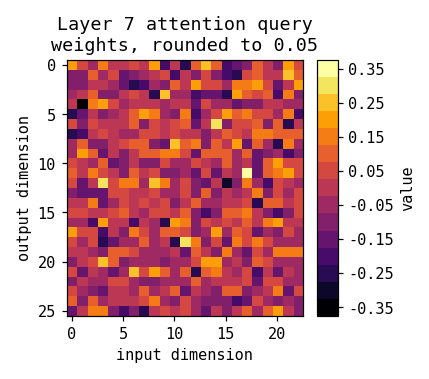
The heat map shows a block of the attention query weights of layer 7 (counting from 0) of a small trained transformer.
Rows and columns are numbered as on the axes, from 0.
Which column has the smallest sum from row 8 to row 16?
18
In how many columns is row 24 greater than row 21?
8
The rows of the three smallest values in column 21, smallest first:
6, 9, 23
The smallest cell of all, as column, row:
1, 4
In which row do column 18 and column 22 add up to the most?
2
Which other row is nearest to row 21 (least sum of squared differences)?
17
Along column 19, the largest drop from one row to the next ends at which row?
12
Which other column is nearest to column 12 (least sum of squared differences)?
22
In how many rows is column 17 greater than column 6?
13
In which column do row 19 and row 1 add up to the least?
16
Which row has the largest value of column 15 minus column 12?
5
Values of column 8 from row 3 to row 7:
-0.25 0 0.15 0.05 0.05
